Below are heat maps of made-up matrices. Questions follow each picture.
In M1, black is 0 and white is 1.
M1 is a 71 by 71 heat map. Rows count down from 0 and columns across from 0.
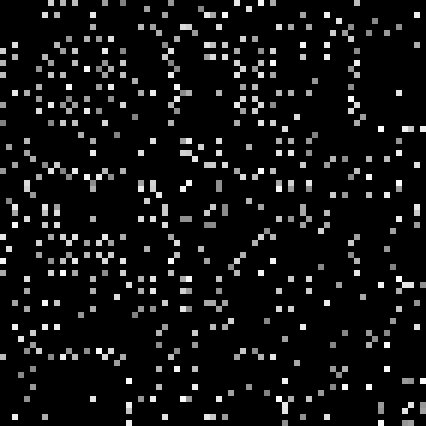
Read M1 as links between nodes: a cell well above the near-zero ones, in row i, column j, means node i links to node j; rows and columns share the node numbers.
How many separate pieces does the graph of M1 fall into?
4
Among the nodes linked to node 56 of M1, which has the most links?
node 47
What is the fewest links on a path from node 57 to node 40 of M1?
3
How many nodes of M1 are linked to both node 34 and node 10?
1
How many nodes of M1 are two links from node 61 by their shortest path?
9
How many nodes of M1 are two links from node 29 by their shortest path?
7
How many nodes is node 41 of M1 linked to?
4
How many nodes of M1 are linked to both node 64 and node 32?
5
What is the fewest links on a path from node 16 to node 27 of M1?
5
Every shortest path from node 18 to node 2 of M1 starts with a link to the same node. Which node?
node 58
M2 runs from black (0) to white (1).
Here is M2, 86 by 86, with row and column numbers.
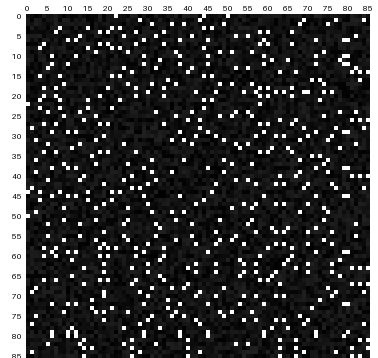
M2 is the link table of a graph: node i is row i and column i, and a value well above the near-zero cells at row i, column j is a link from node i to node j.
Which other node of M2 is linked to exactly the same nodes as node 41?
node 82
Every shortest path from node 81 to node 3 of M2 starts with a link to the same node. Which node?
node 83
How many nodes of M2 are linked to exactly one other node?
1
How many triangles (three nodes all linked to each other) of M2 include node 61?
8
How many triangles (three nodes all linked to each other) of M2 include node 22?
0
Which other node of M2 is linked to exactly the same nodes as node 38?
node 59
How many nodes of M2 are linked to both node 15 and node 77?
0
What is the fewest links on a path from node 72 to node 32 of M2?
5
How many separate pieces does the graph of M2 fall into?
2
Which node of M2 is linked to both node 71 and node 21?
node 73
